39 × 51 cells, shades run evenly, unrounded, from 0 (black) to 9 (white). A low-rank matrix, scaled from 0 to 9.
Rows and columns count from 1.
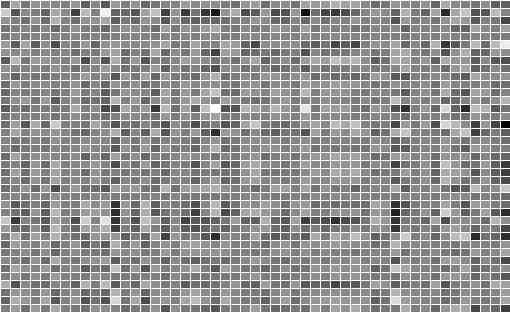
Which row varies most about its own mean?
2
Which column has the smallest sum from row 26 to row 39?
51
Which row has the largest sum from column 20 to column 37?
14
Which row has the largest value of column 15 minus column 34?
28
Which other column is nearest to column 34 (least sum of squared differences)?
35
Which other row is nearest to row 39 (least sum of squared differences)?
22
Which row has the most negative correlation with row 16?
6
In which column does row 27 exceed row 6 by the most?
45
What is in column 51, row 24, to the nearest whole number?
7
